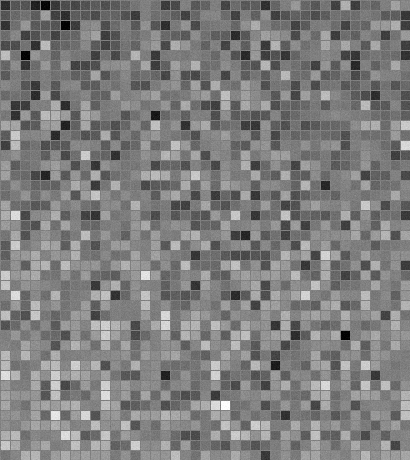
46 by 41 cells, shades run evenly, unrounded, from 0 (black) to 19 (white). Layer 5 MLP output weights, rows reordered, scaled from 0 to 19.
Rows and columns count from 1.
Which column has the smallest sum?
30
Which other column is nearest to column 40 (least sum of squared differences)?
13
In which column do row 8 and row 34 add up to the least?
35
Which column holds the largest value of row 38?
1
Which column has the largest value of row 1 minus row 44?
19
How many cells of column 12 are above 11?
9
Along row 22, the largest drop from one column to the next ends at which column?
3
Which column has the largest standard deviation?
6
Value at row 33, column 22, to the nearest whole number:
14
